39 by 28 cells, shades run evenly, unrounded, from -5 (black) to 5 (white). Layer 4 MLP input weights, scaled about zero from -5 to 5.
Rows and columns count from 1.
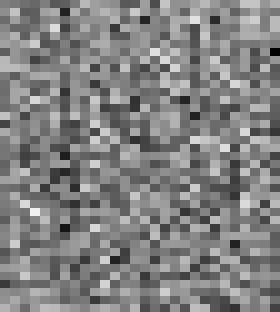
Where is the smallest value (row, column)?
7, 28
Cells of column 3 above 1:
9
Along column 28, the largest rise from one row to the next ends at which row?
8
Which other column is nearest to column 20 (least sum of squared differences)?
26
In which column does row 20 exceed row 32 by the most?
13
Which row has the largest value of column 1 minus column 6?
23
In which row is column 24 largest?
11
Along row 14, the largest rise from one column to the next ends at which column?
15
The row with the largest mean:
2
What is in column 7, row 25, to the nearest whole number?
0
